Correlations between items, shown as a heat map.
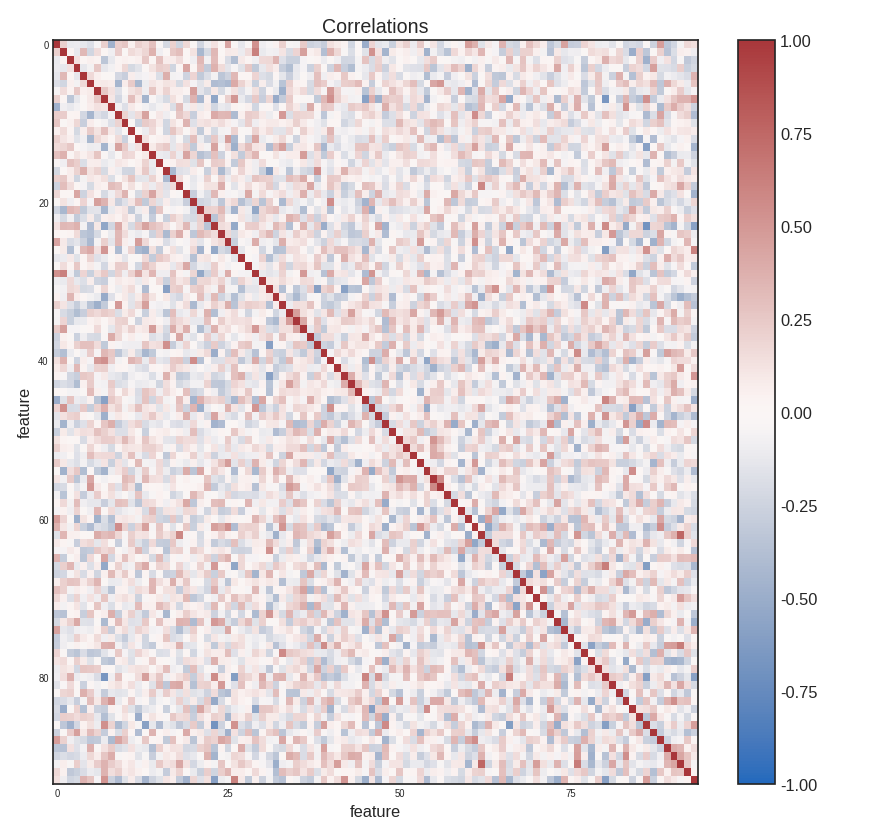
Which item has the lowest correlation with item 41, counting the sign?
55
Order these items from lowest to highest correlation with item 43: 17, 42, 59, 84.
17, 84, 59, 42
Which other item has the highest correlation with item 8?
83
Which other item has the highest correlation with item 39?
76
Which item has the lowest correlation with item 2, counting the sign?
86
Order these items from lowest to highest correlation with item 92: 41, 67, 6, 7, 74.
6, 41, 74, 67, 7
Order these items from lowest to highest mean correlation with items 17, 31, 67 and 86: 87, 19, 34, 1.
1, 19, 87, 34
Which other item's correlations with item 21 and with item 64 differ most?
40
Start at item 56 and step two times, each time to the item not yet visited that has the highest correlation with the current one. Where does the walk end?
50
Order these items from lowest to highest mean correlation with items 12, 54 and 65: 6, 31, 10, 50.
6, 31, 10, 50
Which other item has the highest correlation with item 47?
80
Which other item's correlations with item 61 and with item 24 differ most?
31
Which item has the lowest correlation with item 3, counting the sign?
60
